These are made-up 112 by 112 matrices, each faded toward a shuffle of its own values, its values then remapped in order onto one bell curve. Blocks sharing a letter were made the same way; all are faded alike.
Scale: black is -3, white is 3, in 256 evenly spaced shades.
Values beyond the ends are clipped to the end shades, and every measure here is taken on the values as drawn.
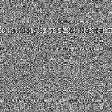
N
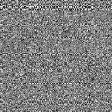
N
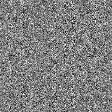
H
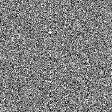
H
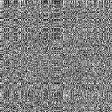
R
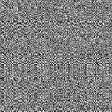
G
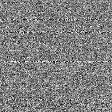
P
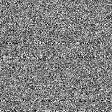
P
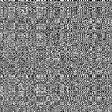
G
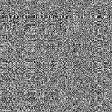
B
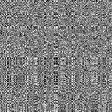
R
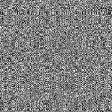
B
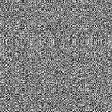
B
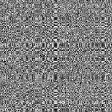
G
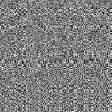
B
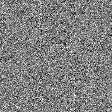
H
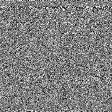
P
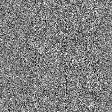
H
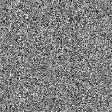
H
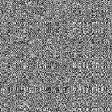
B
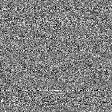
P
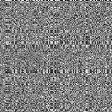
G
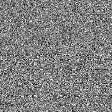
P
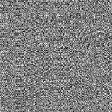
B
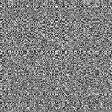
N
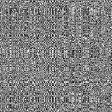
R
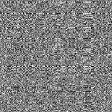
N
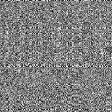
N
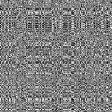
G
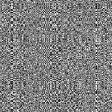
R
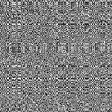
G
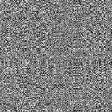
B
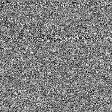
P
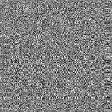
B
